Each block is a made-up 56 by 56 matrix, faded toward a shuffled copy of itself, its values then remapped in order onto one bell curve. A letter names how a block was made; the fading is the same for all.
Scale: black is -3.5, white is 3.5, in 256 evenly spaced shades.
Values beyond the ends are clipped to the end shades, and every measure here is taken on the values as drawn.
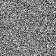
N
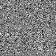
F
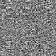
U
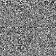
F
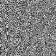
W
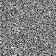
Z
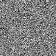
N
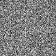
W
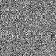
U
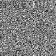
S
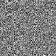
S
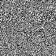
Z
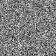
W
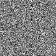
W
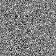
F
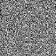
S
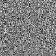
S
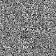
F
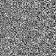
S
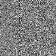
W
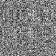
U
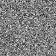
Z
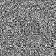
U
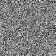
N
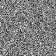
N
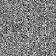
S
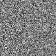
N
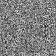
N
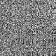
U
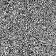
N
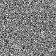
N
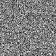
N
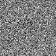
Z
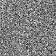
W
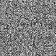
S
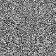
U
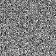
W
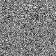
Z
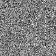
N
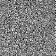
F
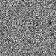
U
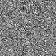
U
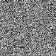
F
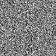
W
